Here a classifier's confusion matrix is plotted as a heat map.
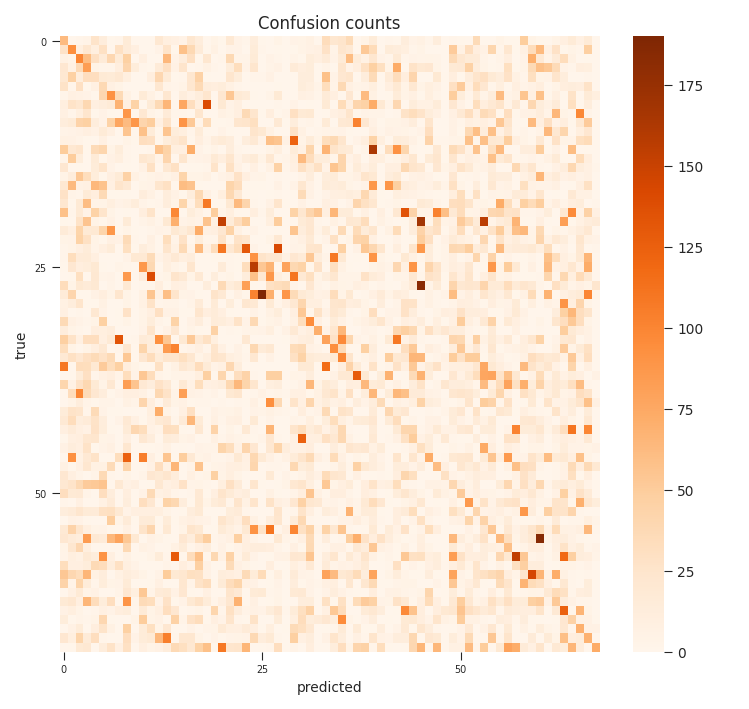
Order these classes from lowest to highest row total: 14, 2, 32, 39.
32, 14, 2, 39
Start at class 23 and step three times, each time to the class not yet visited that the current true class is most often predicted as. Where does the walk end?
53
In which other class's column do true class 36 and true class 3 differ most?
33
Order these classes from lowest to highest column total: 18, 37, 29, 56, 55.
18, 37, 55, 29, 56
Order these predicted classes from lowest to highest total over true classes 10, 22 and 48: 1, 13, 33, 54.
1, 33, 54, 13
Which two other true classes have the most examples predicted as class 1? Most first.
46, 16
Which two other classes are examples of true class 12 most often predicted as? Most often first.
39, 42
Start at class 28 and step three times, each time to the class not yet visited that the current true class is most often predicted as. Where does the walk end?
34
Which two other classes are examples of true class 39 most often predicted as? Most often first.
2, 15
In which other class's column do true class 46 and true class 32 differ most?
8
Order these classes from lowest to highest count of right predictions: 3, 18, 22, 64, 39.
22, 64, 39, 3, 18
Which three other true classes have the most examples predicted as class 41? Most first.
16, 37, 35
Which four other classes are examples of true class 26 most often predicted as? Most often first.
11, 29, 8, 24
